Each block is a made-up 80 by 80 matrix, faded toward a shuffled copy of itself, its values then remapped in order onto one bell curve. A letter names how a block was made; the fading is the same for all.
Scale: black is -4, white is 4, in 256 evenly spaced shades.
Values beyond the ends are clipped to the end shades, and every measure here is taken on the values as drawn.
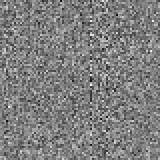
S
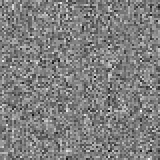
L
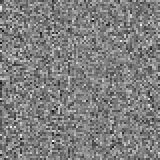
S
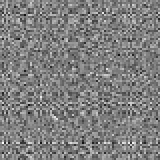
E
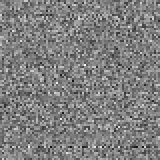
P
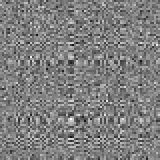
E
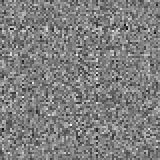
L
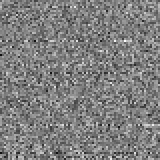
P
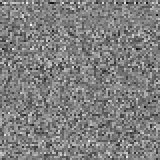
P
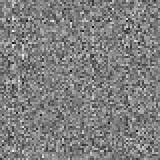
L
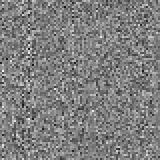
S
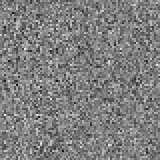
L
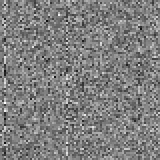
L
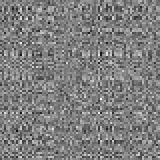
E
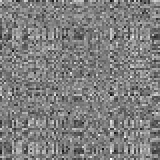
E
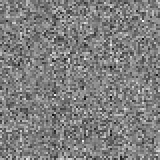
L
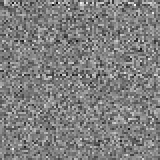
P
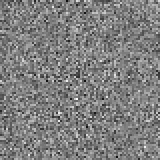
L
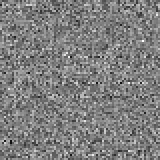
P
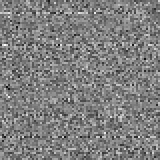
P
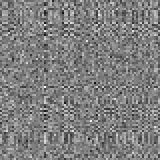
E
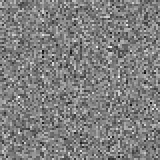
S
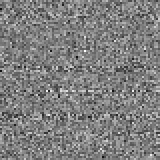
P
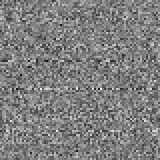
P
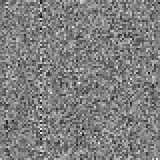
S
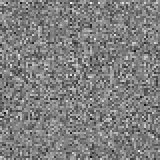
L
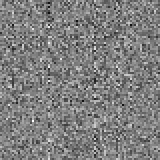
L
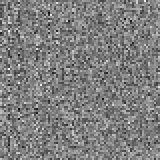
S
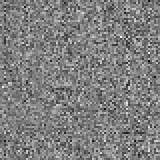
L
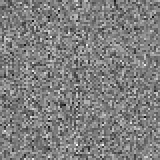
S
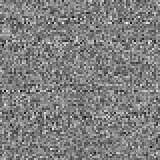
P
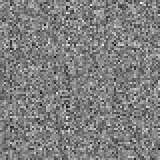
L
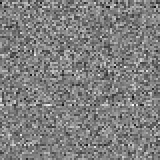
P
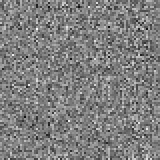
L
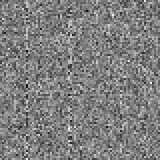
S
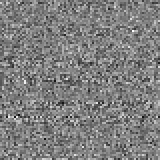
P
